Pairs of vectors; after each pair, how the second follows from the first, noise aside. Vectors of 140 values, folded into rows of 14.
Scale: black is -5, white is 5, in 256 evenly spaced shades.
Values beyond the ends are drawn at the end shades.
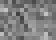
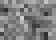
negated.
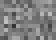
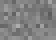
wrapped around, shrunk.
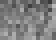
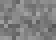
wrapped around, shrunk.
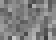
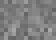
wrapped around, shrunk.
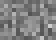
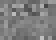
partly zeroed.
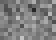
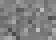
wrapped around, partly zeroed.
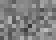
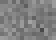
wrapped around, shrunk.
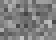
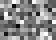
reversed, scaled up.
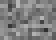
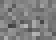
partly zeroed.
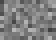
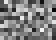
reversed, scaled up.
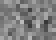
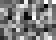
reversed, scaled up.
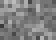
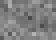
wrapped around, shrunk.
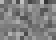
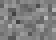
wrapped around, partly zeroed.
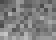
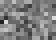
shuffled.
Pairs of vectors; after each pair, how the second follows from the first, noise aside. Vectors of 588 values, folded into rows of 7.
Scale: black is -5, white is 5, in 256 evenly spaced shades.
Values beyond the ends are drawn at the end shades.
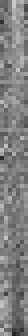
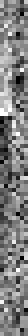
wrapped around, negated, scaled up.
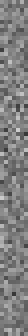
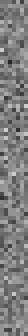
negated.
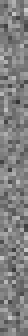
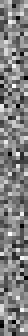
reversed, negated, scaled up.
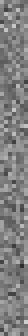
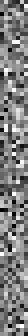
reversed, negated, scaled up.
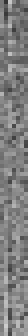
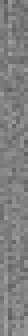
shrunk.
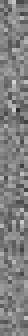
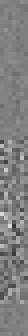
reversed, negated, partly zeroed.
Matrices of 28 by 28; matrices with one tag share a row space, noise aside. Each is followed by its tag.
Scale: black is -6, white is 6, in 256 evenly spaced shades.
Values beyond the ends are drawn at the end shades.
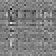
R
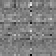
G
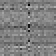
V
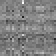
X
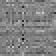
X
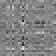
X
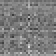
V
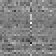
G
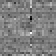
G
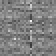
G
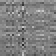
X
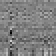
R
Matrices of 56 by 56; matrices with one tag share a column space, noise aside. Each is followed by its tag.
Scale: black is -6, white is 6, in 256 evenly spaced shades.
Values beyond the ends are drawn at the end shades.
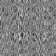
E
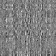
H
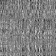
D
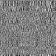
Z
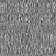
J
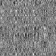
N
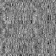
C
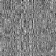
D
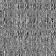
H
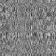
E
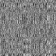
C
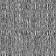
H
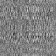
E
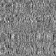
J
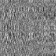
E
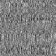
J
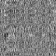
N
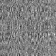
E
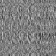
E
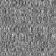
N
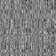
D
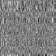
Z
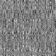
D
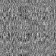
E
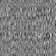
E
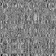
C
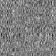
N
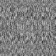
E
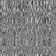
Z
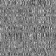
N
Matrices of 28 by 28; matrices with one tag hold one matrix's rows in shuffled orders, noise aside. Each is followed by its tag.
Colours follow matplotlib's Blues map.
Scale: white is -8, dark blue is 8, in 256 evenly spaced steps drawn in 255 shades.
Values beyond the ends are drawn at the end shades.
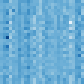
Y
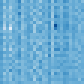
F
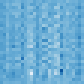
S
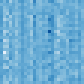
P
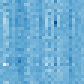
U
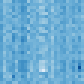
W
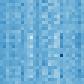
S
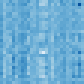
W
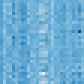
W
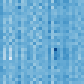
F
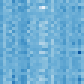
W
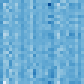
P
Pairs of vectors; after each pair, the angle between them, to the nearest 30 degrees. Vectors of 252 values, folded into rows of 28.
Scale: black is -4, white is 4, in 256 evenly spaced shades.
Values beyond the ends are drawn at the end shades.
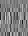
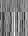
60 degrees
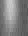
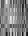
60 degrees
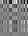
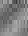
120 degrees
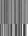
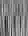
90 degrees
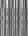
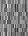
60 degrees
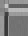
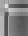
30 degrees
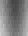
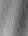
90 degrees
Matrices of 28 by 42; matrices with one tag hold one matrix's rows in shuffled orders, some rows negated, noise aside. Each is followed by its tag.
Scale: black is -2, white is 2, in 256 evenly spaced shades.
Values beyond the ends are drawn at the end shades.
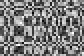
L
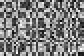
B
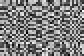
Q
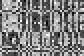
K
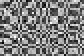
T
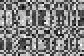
B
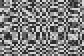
T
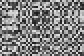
K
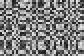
B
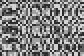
K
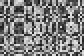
L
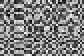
L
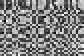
B
